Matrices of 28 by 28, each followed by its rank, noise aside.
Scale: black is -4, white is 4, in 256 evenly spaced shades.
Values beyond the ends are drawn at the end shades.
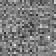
six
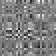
three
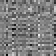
three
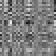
three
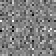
four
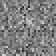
eight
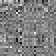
four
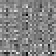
three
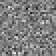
eight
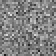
eight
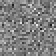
eight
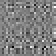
three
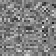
six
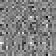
four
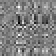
three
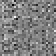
six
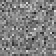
eight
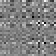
three
